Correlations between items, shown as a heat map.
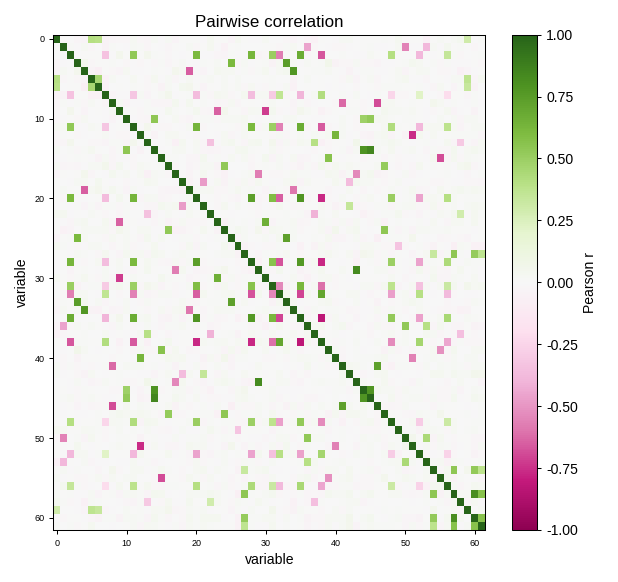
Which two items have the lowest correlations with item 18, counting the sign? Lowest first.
21, 42
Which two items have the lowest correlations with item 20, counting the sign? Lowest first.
38, 32
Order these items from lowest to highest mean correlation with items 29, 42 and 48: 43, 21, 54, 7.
7, 54, 21, 43
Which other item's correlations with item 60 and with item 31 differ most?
57
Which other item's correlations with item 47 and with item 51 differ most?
12
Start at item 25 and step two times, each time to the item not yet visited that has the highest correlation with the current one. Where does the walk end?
3
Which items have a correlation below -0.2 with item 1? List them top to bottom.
36, 50, 53
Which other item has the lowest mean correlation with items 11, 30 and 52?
9
